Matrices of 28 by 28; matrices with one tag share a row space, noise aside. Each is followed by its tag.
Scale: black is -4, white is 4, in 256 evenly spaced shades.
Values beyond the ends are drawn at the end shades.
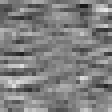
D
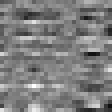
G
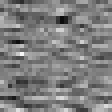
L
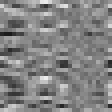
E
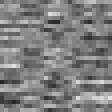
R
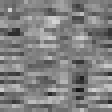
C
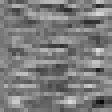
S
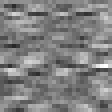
D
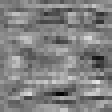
S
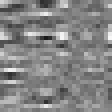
E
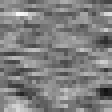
D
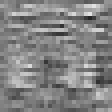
S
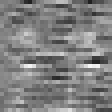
S
